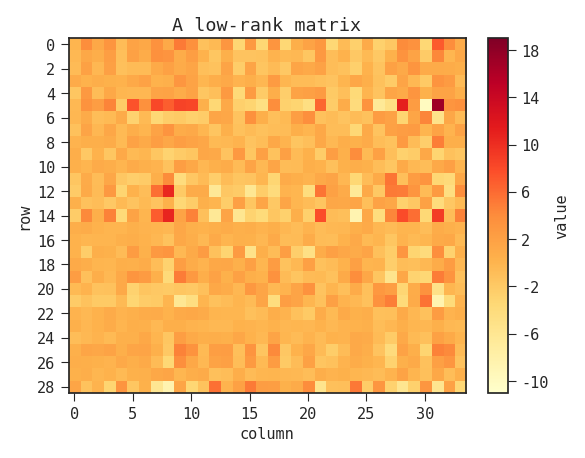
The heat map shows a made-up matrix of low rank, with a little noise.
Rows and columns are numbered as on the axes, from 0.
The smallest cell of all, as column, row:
30, 5
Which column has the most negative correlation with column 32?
22
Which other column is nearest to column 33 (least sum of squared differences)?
3
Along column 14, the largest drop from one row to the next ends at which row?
14
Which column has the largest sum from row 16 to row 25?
24
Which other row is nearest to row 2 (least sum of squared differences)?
4
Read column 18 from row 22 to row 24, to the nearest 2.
0 0 0
